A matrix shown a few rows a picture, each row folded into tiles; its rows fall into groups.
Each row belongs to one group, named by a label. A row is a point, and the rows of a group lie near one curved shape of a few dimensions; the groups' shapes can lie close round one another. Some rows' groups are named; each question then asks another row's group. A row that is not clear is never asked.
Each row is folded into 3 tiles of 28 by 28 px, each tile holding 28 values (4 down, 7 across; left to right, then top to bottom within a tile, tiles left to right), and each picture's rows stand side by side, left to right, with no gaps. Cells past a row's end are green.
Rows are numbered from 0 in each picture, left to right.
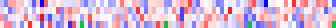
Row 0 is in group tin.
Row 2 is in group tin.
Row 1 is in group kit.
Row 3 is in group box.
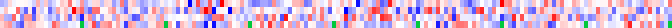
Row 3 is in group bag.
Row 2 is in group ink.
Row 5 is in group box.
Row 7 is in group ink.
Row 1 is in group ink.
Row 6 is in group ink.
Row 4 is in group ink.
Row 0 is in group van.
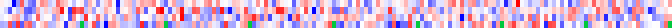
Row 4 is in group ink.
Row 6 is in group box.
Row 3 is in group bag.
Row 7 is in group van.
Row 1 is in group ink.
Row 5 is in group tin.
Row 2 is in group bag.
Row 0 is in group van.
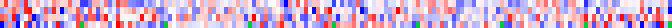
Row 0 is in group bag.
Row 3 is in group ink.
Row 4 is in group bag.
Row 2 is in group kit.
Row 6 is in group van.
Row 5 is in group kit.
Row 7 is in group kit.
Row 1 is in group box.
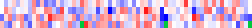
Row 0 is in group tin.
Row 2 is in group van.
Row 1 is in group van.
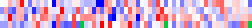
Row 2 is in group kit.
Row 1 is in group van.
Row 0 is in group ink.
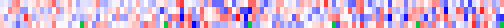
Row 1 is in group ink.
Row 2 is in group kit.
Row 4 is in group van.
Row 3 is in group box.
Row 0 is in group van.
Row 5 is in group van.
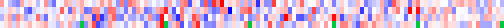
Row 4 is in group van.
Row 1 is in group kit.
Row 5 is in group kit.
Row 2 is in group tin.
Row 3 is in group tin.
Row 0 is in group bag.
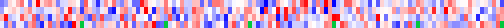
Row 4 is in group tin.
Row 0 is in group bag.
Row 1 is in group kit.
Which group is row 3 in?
box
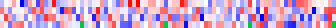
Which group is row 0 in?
ink
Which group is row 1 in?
tin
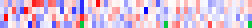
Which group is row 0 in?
van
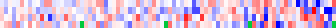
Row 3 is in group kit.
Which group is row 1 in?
van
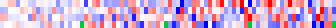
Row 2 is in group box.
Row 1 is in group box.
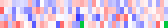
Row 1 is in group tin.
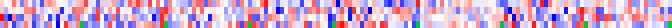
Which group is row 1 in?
box
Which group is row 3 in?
van
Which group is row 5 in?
bag
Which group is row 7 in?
ink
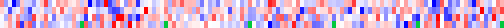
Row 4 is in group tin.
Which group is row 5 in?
van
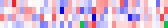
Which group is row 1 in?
ink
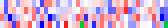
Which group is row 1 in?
van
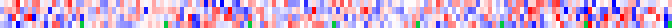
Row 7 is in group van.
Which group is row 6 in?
van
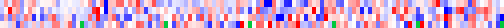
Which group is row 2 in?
kit
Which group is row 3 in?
van
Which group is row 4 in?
tin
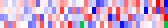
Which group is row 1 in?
box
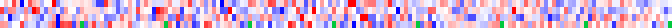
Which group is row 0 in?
ink
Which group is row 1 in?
van
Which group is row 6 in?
ink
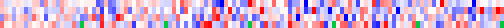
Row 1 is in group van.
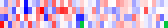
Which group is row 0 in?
van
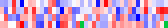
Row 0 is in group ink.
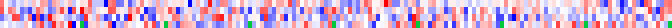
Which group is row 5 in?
van
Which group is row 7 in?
van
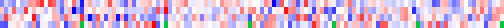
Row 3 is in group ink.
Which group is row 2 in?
van
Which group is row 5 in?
van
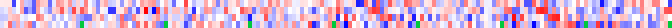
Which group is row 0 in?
van
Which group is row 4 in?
ink
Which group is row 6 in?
ink
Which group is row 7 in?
kit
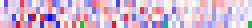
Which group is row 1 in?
tin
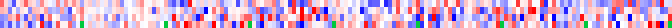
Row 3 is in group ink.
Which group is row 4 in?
van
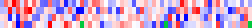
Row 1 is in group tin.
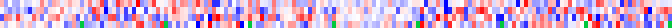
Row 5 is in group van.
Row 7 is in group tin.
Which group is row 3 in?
ink
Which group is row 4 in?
ink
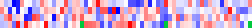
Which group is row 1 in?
box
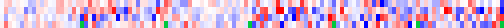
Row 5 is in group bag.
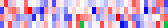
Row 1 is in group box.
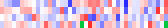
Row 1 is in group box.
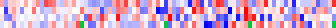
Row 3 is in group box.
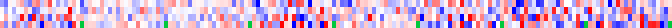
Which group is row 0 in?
bag
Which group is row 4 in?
tin
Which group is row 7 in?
ink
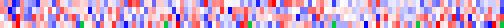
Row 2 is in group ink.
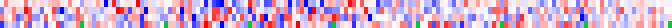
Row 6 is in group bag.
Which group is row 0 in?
bag
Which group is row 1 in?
ink
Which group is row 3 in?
tin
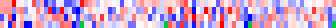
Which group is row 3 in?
van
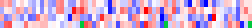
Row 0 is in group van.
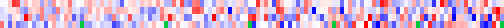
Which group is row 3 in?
bag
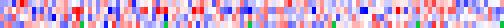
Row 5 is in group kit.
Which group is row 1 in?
van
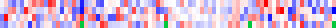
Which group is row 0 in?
van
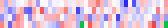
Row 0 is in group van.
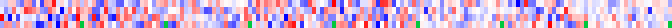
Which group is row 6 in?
bag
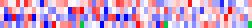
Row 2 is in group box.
